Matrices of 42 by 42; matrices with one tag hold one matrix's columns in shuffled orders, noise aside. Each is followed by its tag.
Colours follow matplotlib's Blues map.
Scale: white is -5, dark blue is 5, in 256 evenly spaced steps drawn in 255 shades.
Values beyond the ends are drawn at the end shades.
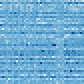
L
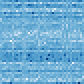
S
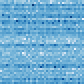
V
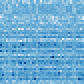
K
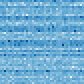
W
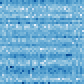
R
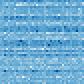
W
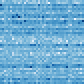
V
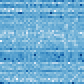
S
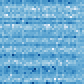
R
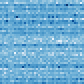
V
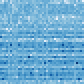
K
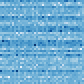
W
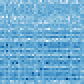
K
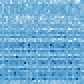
K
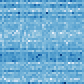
S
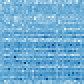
K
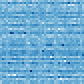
L
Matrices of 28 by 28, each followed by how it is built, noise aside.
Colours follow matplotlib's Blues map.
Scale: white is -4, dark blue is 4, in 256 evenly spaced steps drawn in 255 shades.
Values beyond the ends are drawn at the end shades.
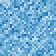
Hankel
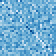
diagonal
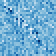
banded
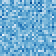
low rank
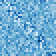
banded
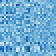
low rank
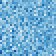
low rank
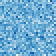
repeating columns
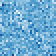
banded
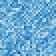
Hankel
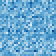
repeating columns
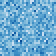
repeating columns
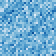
Hankel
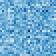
low rank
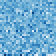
uneven rows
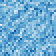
Hankel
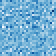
low rank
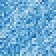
Hankel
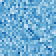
diagonal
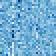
uneven columns
